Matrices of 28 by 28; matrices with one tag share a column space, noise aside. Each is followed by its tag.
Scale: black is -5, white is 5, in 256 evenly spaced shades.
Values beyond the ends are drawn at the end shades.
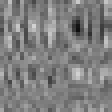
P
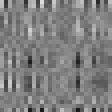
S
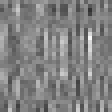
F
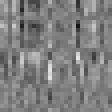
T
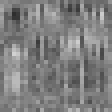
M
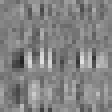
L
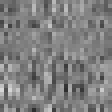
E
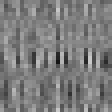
L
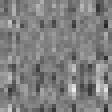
E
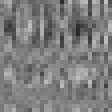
P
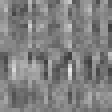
T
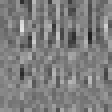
P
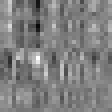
T
